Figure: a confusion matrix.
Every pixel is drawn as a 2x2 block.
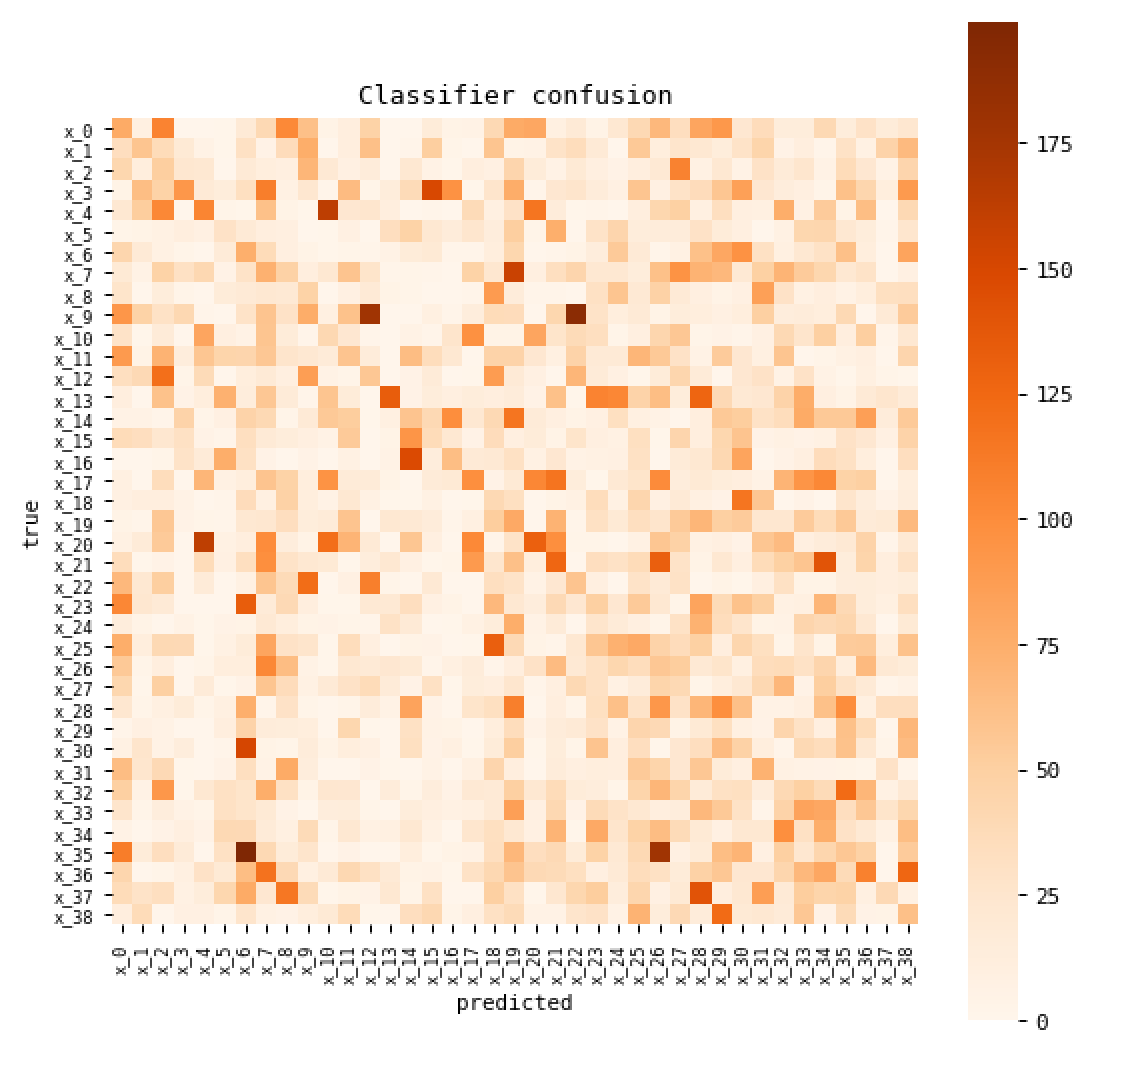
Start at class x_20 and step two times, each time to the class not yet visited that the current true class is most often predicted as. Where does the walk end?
x_10
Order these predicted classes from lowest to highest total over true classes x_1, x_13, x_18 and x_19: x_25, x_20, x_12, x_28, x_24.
x_20, x_12, x_24, x_25, x_28
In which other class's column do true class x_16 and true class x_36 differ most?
x_14
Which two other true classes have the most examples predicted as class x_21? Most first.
x_17, x_20
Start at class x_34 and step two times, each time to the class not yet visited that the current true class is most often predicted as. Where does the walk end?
x_35
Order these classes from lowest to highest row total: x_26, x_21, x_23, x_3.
x_26, x_23, x_21, x_3
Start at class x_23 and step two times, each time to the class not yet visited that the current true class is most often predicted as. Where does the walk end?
x_30
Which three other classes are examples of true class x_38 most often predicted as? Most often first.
x_29, x_25, x_33
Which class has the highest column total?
x_19
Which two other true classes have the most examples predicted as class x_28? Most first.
x_37, x_13
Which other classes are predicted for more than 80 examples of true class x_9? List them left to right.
x_0, x_12, x_22
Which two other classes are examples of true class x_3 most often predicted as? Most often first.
x_15, x_7
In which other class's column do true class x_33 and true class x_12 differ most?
x_2
